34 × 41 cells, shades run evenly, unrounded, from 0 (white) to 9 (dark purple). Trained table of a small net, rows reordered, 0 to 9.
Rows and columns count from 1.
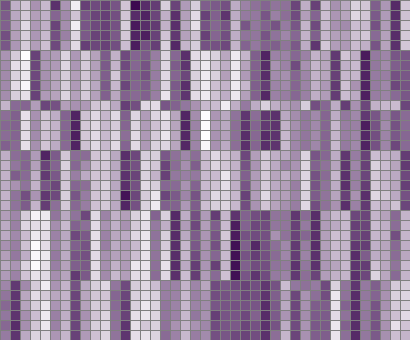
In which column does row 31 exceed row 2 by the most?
36
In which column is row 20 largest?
13
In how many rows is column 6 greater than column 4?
25
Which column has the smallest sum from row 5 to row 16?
21
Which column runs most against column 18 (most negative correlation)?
33
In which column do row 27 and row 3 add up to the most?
18
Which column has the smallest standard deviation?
39
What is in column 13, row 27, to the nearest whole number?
4
